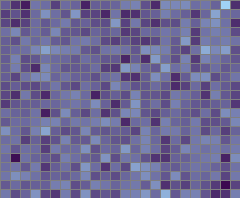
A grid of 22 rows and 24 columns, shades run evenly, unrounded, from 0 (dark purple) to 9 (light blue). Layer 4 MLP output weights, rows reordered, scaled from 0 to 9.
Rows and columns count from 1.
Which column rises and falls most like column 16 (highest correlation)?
2
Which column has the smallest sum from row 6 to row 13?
11
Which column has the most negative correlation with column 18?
12
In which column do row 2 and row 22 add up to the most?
17
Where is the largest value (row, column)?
1, 23
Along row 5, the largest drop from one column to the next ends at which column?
20
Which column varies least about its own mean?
7
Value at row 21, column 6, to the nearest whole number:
5
